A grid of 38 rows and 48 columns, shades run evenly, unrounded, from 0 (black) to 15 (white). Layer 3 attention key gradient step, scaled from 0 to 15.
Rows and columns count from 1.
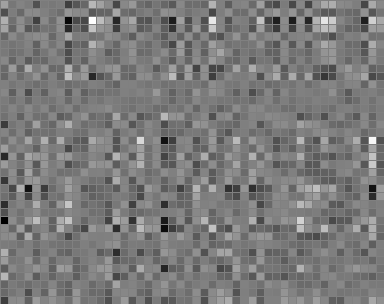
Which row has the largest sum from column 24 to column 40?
28
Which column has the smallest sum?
21
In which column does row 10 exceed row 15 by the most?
9
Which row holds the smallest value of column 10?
3
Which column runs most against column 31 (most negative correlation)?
4
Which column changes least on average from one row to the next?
31
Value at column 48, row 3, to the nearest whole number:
10
